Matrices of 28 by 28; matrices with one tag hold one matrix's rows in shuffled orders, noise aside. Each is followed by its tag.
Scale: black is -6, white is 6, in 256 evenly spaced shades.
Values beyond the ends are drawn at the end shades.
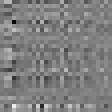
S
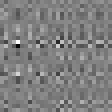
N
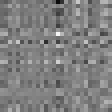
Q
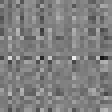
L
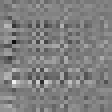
S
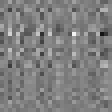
L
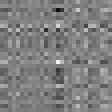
Q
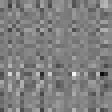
L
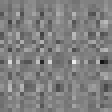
L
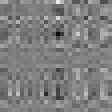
Q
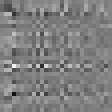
S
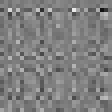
L
